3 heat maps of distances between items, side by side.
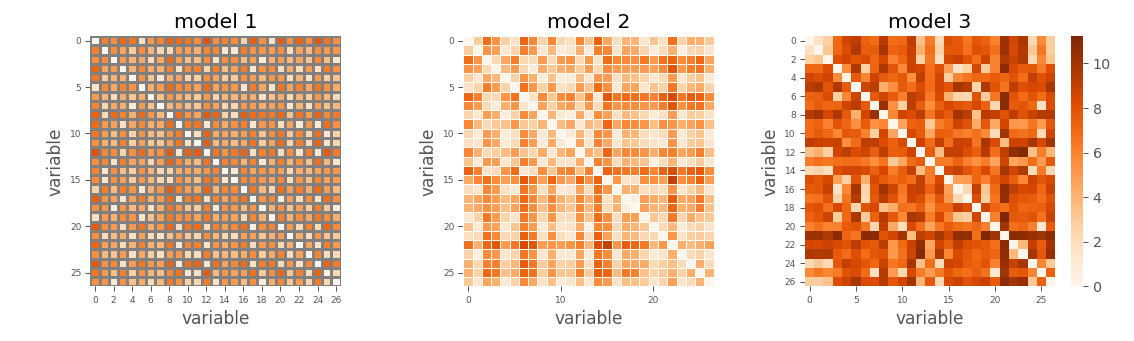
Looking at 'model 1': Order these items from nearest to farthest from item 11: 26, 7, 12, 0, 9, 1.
26, 7, 1, 0, 9, 12
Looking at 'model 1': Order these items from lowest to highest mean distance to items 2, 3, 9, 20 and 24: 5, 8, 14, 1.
14, 1, 5, 8
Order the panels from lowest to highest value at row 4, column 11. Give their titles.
model 2, model 1, model 3
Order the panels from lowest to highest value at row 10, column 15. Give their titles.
model 1, model 2, model 3
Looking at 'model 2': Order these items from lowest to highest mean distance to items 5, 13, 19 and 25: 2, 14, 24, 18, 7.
24, 18, 7, 2, 14
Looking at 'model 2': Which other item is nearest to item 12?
9
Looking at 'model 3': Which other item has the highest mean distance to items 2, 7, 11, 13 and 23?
21
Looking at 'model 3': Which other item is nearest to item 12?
2
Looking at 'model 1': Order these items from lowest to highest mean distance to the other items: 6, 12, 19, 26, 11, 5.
6, 26, 11, 19, 5, 12
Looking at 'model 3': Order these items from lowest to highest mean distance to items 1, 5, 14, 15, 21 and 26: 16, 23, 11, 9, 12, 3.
12, 9, 11, 3, 16, 23
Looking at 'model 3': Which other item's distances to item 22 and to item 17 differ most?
16
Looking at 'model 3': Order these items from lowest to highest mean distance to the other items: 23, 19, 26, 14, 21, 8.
14, 19, 26, 23, 8, 21
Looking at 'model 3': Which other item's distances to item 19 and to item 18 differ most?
5
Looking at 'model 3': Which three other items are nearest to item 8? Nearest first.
18, 5, 9
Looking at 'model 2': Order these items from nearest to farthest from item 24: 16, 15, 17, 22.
16, 22, 17, 15
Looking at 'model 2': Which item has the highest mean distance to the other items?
22
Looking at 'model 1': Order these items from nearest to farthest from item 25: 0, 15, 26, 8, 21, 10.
10, 26, 21, 15, 8, 0
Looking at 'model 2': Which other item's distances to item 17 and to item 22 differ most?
15
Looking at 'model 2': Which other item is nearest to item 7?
3
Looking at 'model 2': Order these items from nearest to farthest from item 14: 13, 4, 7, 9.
7, 9, 4, 13
